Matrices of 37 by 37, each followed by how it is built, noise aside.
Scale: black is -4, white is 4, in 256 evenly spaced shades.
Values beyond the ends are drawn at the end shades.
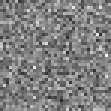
noise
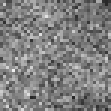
smooth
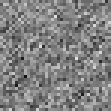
Hankel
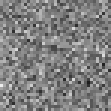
noise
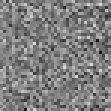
repeating rows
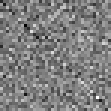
diagonal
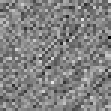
Hankel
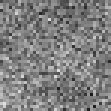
smooth
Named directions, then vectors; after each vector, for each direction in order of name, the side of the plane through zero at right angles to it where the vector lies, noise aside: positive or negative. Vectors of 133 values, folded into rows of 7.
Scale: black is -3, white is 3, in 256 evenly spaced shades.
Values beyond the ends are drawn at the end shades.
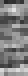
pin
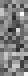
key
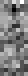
positive, negative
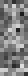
negative, positive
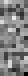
negative, negative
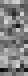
positive, negative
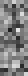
positive, negative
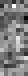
negative, positive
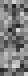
positive, negative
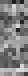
negative, positive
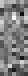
negative, negative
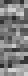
positive, positive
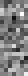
positive, positive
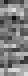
positive, positive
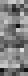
positive, negative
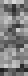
positive, negative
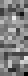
negative, negative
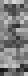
positive, negative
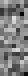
negative, negative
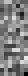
negative, negative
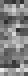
negative, positive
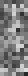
negative, positive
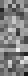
negative, negative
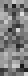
positive, negative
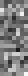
positive, positive
